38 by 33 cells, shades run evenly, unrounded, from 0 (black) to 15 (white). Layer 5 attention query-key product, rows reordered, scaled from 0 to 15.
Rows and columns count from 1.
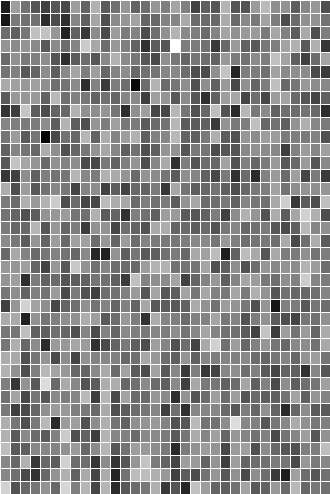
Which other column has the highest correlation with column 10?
18
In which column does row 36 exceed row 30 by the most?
19
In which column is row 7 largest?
28
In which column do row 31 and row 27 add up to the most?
22
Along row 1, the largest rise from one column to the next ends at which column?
2
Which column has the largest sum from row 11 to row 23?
31
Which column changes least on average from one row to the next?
21
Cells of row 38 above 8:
11
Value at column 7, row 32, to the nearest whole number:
9
